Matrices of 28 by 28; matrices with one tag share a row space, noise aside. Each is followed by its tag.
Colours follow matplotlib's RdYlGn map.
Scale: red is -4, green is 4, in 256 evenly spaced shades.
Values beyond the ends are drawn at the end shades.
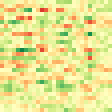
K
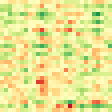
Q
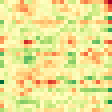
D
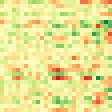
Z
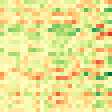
Z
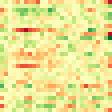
D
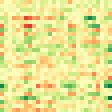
D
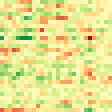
K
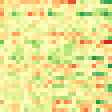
Z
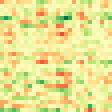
K
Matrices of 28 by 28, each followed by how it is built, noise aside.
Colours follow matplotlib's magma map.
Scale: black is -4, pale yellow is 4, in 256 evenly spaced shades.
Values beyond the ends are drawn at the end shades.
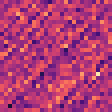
Hankel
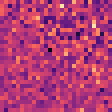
upper triangular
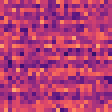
blocks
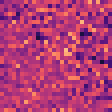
upper triangular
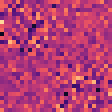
block diagonal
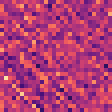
Toeplitz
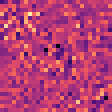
block diagonal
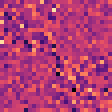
block diagonal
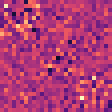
block diagonal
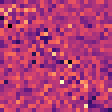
block diagonal
